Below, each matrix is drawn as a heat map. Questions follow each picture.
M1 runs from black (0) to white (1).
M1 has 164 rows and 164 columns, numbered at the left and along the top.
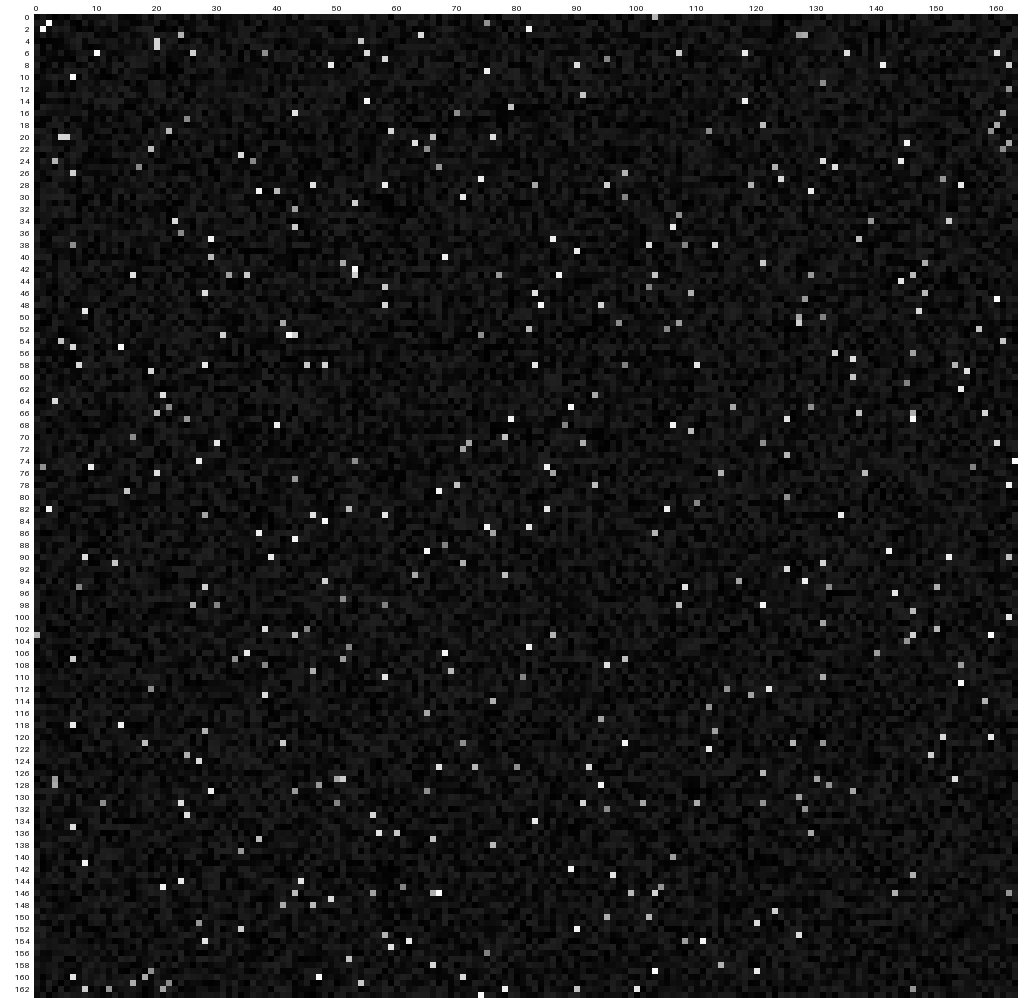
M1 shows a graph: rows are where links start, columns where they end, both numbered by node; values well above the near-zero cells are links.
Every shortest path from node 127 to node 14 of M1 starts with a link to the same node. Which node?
node 51
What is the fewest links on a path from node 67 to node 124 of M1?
6
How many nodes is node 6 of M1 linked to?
8
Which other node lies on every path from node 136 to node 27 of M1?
node 129
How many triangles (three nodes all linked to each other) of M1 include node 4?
0
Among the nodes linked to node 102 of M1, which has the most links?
node 38
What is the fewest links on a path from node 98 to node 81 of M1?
3
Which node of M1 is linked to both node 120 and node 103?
node 159
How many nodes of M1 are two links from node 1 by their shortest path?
4
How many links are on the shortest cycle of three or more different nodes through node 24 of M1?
5
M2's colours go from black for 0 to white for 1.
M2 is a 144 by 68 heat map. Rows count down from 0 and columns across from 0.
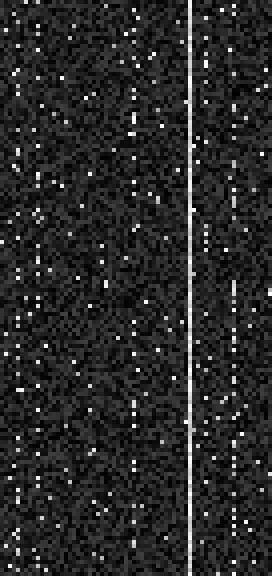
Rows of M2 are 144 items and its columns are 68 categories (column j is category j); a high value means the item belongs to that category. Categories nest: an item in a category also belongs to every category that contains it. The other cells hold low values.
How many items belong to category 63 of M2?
3
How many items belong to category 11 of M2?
2
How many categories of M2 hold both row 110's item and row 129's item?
2
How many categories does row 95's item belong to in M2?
2
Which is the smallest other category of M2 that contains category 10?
58
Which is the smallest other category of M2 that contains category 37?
33
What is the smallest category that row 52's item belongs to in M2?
48
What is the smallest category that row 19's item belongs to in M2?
15
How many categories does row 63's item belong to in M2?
1
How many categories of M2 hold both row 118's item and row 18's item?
2
